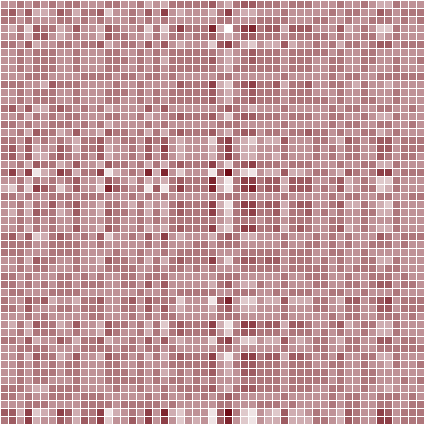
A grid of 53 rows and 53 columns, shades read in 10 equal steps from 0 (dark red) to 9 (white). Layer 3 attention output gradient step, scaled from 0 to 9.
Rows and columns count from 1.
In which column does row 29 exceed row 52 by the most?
29
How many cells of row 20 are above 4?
30
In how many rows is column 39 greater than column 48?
22
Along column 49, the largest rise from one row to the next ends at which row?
23
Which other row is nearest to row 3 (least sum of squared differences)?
35
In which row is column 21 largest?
24
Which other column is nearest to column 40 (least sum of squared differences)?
51
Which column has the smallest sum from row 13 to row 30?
27
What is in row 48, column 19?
5
